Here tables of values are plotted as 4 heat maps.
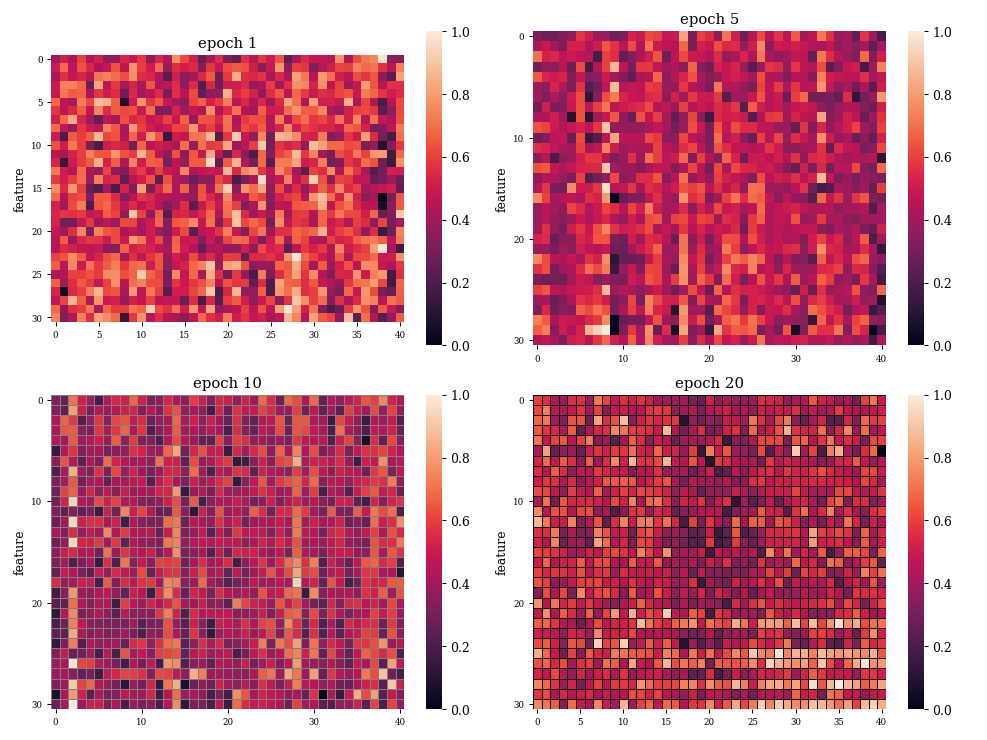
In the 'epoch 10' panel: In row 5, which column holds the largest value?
14
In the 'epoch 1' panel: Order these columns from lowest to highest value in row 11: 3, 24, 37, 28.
3, 24, 37, 28
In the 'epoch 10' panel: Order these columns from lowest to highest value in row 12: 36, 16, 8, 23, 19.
8, 36, 23, 16, 19
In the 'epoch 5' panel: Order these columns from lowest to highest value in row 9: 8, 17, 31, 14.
17, 14, 31, 8
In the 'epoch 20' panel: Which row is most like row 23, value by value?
0
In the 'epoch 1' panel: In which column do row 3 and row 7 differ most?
5
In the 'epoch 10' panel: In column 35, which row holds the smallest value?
6
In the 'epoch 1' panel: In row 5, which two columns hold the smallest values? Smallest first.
8, 38
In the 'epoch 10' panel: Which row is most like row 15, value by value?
13
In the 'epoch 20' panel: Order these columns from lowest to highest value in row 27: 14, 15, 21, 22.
21, 22, 15, 14
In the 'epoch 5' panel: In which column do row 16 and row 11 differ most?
9
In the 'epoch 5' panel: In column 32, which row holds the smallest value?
28
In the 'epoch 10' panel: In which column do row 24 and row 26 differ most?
38
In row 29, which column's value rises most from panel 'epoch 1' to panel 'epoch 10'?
37
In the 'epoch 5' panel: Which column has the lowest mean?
39
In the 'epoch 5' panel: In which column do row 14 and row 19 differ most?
33
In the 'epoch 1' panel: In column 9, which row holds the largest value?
18
